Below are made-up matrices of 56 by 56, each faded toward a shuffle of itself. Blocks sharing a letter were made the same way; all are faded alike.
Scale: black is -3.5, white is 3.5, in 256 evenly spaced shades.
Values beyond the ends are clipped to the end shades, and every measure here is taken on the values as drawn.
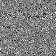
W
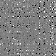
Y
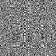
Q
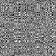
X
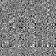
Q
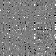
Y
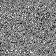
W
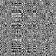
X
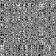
X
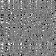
Y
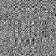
X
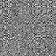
X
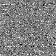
W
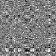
X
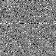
W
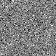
W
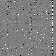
Y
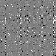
Y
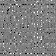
Y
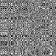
X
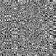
Q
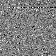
W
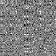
Q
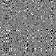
Y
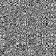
Q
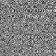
Q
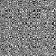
X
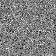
W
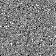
W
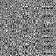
Q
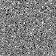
W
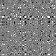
Y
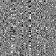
Q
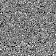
W
